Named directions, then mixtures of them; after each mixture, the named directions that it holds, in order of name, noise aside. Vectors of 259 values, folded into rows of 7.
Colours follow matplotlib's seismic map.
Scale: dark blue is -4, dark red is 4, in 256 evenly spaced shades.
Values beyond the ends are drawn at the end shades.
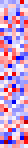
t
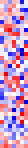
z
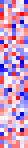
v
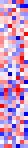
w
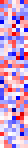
v, z.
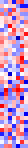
w.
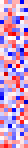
z.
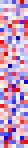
t, w.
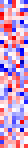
v, z.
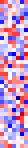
v, z.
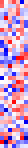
t.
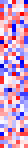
v.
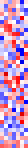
z.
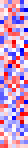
z.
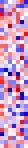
v, w.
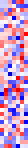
w.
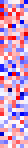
v, w.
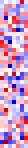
t.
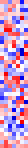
z.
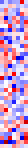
t.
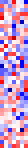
v.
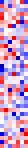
t, v.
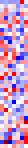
t.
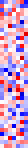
v, w.
